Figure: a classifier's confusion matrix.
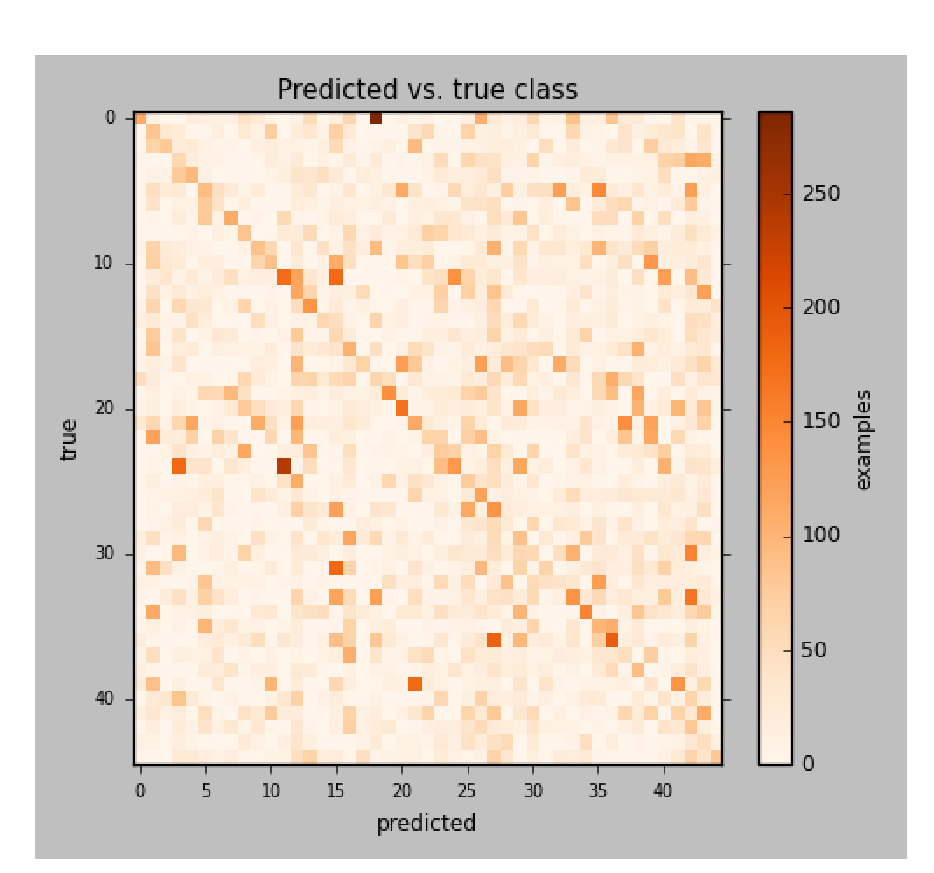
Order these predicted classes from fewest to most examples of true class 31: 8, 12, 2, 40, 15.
8, 12, 2, 40, 15
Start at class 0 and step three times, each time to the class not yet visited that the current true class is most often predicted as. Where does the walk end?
27
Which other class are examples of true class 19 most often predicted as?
38
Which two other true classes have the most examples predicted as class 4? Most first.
21, 22
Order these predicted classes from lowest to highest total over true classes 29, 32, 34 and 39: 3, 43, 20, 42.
3, 20, 42, 43
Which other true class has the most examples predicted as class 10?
39
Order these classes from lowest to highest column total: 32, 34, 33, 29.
32, 34, 33, 29
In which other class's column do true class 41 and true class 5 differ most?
35
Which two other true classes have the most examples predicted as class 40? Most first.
11, 24
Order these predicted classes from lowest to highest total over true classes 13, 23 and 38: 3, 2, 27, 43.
2, 43, 3, 27
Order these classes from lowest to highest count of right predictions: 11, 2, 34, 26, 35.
2, 35, 26, 34, 11
